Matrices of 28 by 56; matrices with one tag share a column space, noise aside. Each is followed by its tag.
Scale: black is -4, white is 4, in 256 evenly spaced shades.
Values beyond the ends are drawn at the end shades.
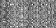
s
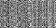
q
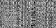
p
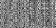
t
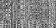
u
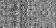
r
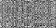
q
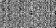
r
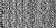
t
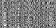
p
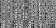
u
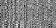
u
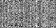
q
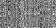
r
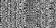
t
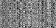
t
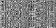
r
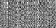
p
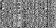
t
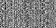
t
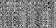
p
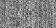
r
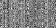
t
